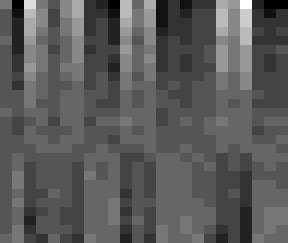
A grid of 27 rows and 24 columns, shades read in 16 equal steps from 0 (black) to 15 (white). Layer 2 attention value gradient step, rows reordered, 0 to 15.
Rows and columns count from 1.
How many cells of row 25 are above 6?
4
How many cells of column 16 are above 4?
15
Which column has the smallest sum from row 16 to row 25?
21
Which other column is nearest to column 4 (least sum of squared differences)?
6
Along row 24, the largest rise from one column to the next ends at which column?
22
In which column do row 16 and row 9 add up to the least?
10
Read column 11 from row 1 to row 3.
11 11 10
